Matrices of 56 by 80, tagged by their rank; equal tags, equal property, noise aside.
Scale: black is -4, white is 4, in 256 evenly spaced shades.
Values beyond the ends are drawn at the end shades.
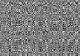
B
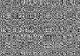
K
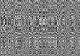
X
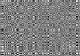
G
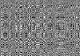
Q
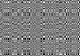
G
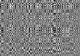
X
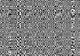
X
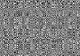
B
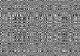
Q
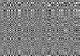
G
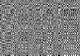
X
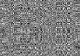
B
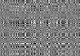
G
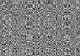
Q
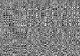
K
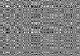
X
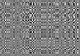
G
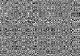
K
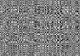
B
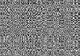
B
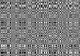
G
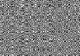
B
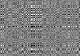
G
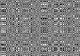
G
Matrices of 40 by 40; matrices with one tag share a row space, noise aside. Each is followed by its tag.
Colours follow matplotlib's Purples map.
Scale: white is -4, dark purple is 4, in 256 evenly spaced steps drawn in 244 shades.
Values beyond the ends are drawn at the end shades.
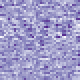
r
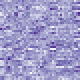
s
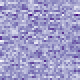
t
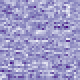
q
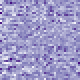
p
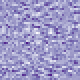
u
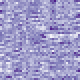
s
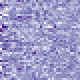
p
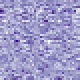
r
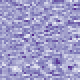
u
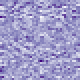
r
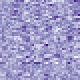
u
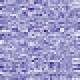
t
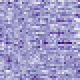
s
